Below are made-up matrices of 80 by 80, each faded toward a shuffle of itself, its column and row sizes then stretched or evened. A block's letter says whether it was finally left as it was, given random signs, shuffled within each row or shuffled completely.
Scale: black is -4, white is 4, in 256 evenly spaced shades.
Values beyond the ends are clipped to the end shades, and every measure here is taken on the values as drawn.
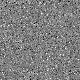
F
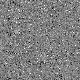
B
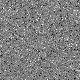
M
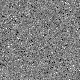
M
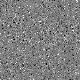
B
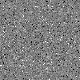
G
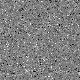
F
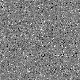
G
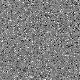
B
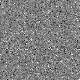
G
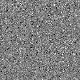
B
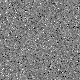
M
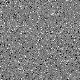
G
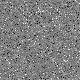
M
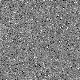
F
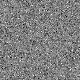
F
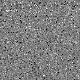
B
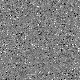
F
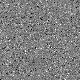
F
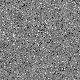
M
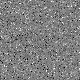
M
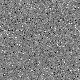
F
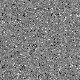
B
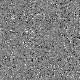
B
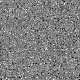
F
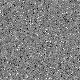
M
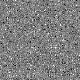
G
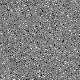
F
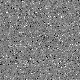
F
